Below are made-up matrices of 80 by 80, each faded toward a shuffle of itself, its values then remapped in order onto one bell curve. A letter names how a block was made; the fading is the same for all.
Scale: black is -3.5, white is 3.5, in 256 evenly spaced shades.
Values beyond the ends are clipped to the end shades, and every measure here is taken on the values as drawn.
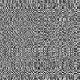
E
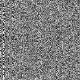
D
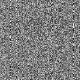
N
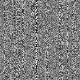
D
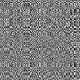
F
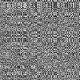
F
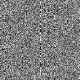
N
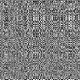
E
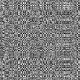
F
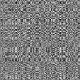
E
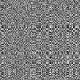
F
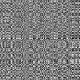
F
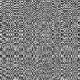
F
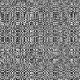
F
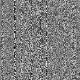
D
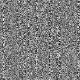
N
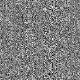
N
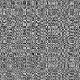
E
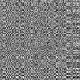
F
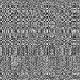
F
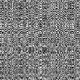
E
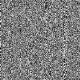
N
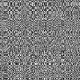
E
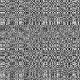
F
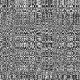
E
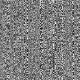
D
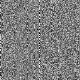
D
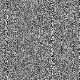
N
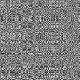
E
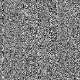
N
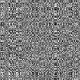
E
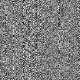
D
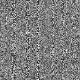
N
